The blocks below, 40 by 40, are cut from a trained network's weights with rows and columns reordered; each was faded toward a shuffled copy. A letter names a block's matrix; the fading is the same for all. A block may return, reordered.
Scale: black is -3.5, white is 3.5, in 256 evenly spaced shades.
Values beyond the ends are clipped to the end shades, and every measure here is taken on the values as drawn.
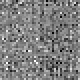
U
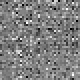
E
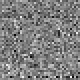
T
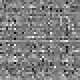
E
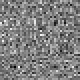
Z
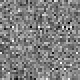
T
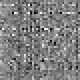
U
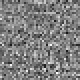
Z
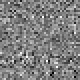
T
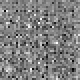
U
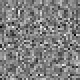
Z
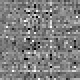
E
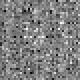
U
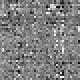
E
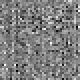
U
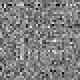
T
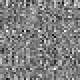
Z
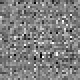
E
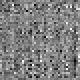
U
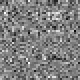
Z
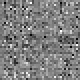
E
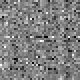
U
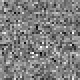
T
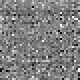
E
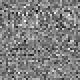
T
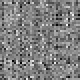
U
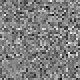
T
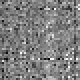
U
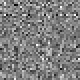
T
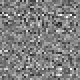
Z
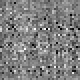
U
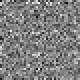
Z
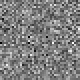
Z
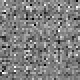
E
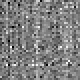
U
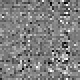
E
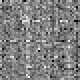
U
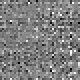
E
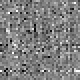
U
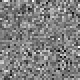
T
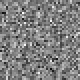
Z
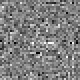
T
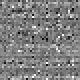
E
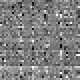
E
